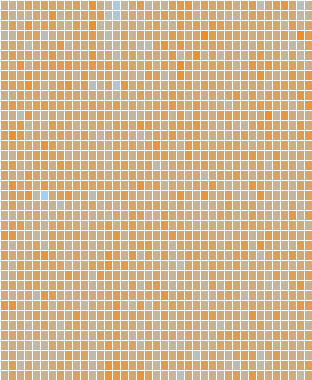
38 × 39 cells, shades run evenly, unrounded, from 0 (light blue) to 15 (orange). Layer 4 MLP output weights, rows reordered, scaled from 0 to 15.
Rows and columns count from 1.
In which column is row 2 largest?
7
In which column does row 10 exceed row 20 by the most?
6
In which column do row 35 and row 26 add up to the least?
18
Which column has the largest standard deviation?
15
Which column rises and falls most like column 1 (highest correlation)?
2
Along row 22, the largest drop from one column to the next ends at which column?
38
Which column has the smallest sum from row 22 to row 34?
12
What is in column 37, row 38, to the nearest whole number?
8
